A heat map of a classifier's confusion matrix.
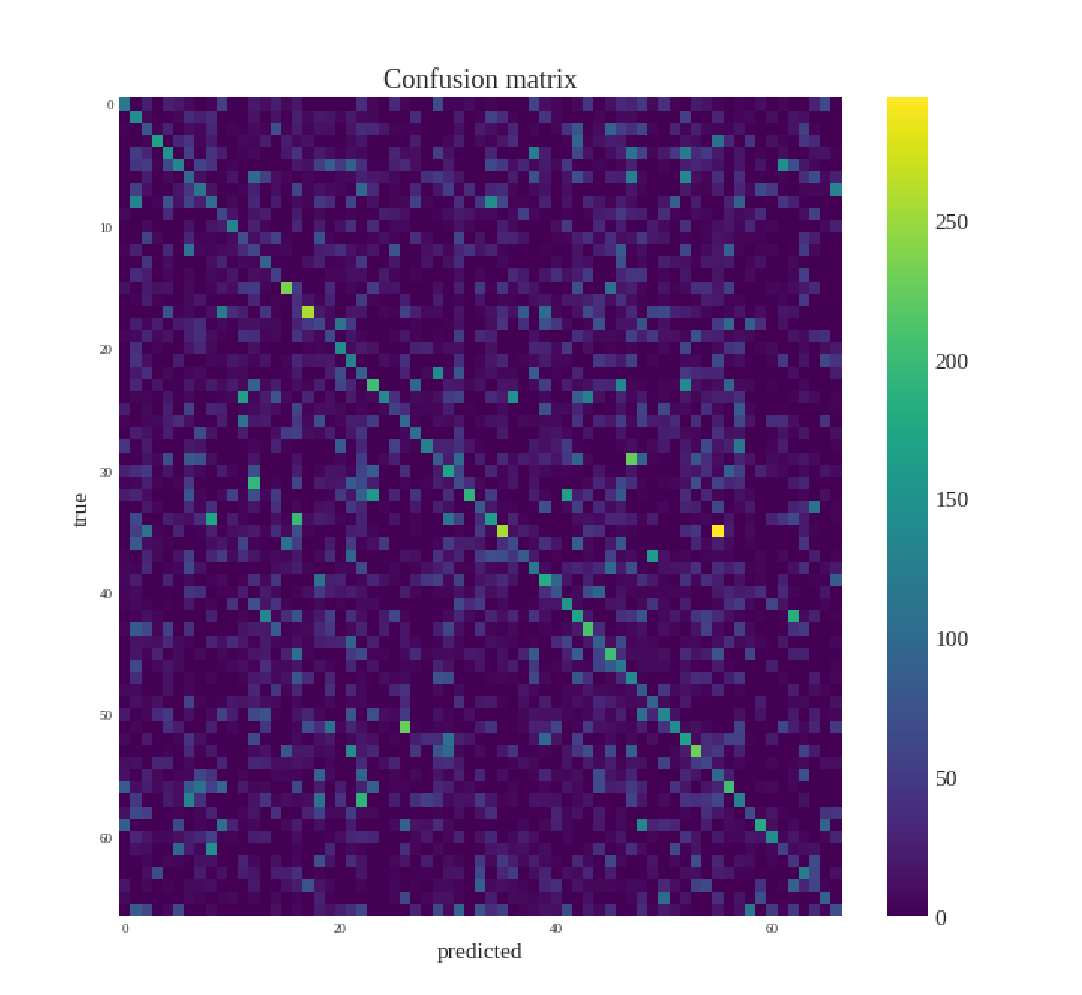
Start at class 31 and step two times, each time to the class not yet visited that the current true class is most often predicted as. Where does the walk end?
6
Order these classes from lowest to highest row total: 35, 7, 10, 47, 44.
10, 44, 47, 7, 35
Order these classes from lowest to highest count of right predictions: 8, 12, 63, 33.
12, 33, 8, 63
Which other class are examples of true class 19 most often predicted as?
53
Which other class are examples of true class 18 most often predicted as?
20
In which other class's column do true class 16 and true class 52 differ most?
30
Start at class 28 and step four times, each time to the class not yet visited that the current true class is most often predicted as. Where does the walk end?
47
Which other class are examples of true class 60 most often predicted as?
8
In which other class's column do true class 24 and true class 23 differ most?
11
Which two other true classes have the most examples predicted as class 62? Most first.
42, 64
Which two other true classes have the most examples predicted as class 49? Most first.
37, 17
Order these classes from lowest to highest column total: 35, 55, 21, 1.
35, 1, 21, 55
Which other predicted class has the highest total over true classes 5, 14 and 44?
21
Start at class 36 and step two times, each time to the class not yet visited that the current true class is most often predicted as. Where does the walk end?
45
